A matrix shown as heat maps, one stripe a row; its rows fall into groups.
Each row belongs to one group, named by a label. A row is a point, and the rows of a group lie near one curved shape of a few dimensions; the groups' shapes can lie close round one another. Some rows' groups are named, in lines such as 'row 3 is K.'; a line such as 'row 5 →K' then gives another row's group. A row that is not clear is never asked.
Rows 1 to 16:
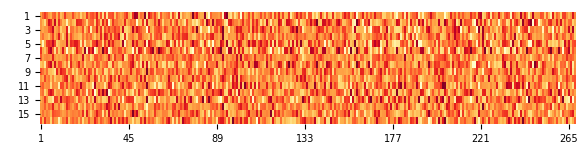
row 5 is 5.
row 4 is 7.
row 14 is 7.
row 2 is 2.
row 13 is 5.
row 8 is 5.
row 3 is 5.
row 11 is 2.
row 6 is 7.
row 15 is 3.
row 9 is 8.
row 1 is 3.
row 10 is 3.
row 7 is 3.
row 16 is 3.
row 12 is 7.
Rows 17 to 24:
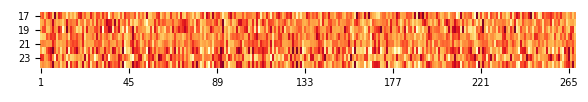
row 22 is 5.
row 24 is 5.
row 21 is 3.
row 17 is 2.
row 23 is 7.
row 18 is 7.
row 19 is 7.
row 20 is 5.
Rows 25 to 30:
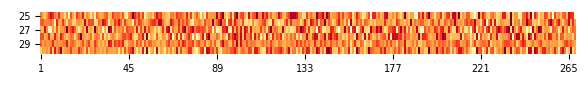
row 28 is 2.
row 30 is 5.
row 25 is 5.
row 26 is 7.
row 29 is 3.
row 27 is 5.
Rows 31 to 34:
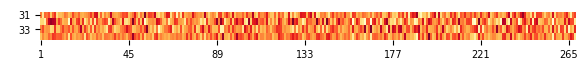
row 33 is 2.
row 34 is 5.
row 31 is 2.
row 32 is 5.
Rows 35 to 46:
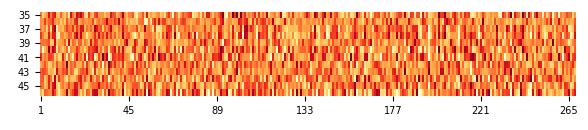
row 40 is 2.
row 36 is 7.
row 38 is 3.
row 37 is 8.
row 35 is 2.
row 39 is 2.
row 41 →7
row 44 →2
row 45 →3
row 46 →5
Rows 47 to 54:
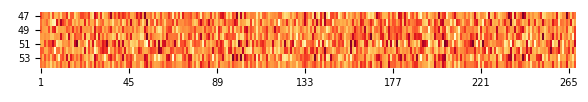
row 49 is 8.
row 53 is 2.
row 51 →7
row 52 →7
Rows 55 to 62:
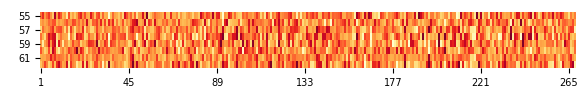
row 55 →2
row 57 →5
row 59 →2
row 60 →3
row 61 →5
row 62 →3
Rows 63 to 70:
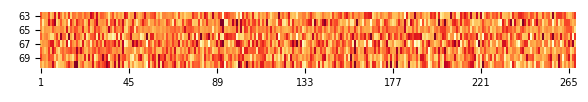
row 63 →2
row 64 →2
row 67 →5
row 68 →3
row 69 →7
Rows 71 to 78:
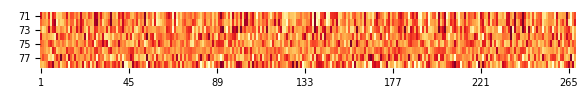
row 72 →8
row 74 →8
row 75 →7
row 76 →8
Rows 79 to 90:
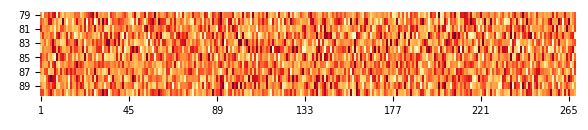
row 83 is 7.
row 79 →2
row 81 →8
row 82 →7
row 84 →3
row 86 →3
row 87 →5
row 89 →2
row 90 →7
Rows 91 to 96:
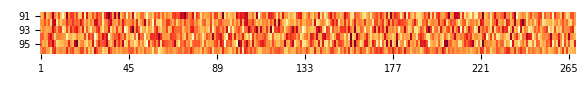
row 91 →7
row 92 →8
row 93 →3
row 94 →7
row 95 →7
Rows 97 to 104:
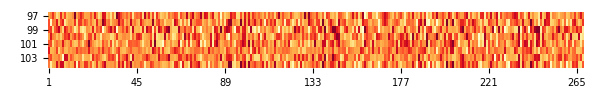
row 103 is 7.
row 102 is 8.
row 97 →5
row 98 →2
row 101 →2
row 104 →2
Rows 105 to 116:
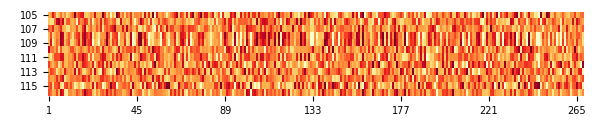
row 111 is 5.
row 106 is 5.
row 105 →5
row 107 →7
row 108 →3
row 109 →3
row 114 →3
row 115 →7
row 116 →3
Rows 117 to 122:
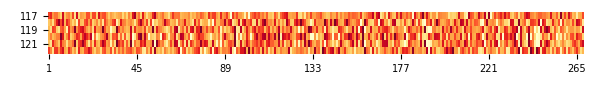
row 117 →2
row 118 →5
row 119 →5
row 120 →3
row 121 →5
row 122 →2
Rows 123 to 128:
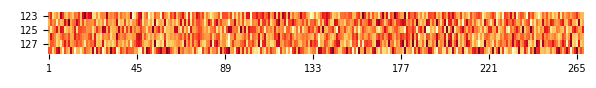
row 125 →2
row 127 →5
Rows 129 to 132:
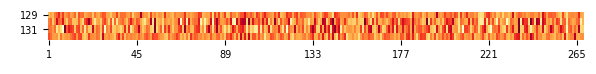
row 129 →5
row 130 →2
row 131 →8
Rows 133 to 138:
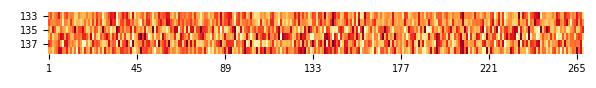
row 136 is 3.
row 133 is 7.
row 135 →5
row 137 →7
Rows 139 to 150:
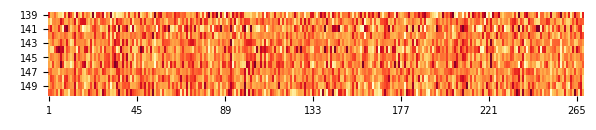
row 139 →8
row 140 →5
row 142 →3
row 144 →5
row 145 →7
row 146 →7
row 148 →7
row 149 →3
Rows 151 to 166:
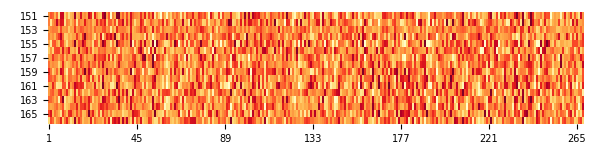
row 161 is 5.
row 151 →8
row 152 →2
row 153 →3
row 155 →5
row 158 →2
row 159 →3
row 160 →2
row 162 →7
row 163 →8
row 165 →2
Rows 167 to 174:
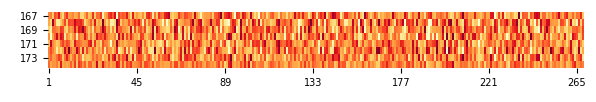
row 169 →5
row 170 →2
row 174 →3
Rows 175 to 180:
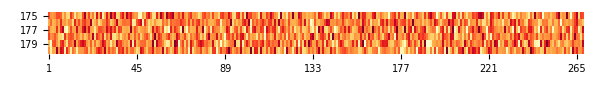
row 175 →7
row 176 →3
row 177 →3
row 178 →8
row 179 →5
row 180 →2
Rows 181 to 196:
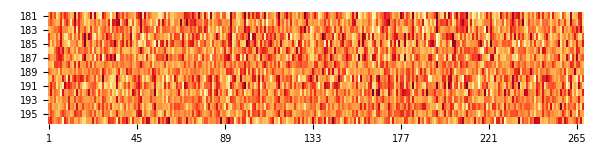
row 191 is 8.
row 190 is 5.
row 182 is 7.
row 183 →5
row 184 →3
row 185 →7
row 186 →5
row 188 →5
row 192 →2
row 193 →5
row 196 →7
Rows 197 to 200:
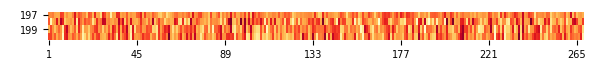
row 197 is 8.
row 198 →2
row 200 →7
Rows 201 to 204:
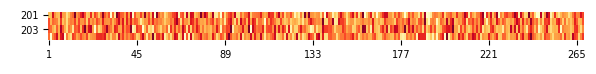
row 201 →5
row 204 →2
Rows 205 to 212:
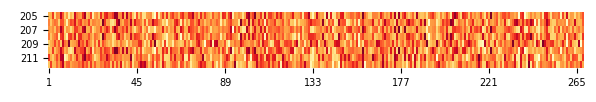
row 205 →7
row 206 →2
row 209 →5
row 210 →7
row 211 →3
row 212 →3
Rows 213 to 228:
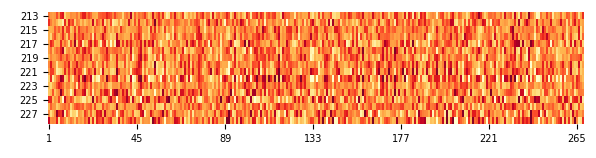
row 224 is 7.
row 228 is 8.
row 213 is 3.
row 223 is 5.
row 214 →8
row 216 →5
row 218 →3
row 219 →3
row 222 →3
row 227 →2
